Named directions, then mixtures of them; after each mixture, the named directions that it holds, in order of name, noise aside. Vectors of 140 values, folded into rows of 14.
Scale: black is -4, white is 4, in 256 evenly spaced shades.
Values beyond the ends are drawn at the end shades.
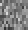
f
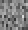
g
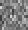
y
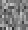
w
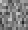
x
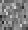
f, g, y.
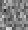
f, w, x.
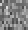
f.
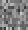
w.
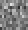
g, w.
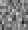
x, y.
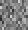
y.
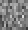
g, x, y.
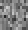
f, g, y.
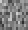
x.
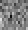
x, y.
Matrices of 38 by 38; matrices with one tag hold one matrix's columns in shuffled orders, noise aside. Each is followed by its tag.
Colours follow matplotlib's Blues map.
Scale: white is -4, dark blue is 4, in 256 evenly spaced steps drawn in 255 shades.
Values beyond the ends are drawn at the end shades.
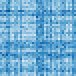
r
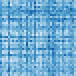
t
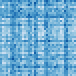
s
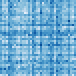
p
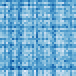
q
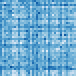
q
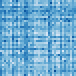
t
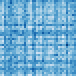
p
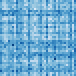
r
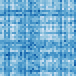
r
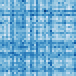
r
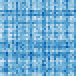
r
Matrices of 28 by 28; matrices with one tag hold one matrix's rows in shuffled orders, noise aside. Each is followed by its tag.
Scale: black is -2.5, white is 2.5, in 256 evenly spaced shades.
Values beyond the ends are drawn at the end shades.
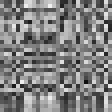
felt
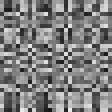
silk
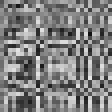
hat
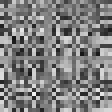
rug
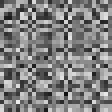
silk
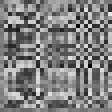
hat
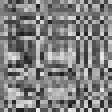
hat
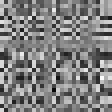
rug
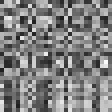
silk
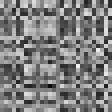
felt
